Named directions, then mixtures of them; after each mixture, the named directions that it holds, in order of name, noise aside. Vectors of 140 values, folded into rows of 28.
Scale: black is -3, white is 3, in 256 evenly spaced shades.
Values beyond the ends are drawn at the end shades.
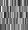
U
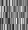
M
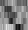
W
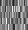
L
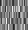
L.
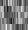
M, U, W.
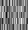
M.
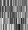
M, W.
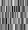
L.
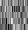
L, W.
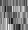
L, W.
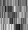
M, W.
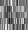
L, M, W.
